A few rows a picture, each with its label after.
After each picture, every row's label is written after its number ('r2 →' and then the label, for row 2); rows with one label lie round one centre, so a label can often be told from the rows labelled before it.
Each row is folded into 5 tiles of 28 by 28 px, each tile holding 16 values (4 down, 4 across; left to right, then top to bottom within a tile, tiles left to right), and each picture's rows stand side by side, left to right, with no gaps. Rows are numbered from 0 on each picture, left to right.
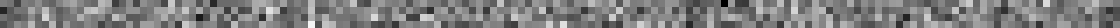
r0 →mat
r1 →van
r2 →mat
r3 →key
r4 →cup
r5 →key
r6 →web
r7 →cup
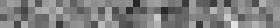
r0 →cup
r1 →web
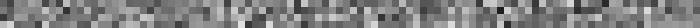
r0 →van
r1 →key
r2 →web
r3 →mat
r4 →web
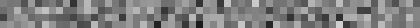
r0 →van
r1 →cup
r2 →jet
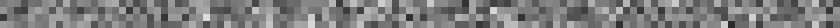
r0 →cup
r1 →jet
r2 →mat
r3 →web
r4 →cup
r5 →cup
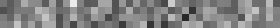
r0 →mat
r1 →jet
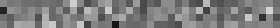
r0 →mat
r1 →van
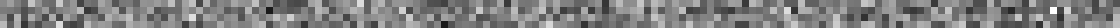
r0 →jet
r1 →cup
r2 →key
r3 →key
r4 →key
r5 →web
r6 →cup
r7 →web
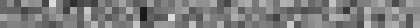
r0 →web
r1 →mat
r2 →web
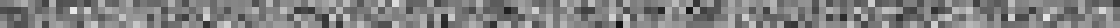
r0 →web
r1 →jet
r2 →cup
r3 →jet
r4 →cup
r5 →mat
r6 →van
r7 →jet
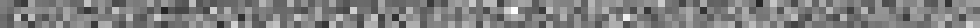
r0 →jet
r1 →web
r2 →web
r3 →mat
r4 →jet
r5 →mat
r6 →key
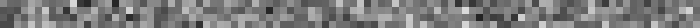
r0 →mat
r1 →cup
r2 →key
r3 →van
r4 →van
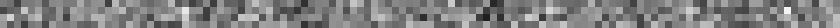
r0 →key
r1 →van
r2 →key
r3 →van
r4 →van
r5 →web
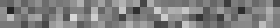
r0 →key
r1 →van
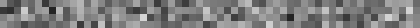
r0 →key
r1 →jet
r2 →van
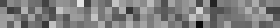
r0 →key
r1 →cup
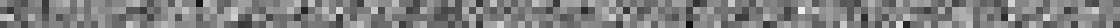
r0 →key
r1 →mat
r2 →cup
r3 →cup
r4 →cup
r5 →jet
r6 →jet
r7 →jet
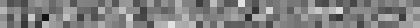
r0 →jet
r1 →mat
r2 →van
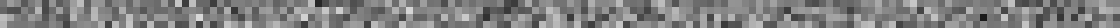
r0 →key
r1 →web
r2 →van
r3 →van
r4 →jet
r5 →jet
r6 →mat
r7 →van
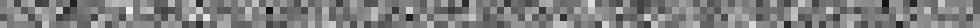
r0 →van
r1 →cup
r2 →mat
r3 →web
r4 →van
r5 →mat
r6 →web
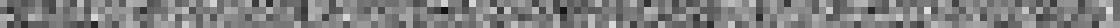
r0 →key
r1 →mat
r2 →jet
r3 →web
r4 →mat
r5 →mat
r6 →web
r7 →van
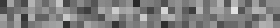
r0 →jet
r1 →key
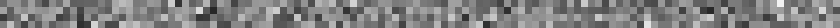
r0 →van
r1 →van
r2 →mat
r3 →jet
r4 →web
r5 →key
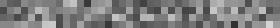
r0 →mat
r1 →key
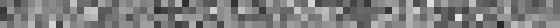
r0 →mat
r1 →web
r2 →van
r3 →web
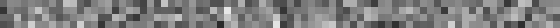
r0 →mat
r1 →web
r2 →mat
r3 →mat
